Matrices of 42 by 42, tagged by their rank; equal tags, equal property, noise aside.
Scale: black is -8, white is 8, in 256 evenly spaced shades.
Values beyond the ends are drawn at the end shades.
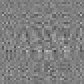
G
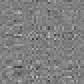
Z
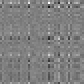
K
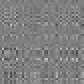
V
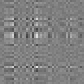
K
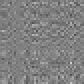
G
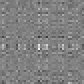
V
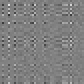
K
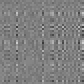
K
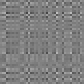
K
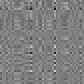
V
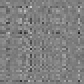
Z
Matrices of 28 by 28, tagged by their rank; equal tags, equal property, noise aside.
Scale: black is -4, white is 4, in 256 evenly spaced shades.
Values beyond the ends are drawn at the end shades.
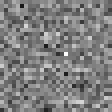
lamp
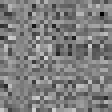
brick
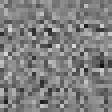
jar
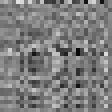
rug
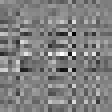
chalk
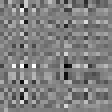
chalk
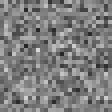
jar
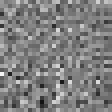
jar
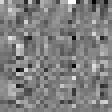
rug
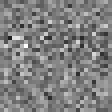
jar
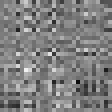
brick
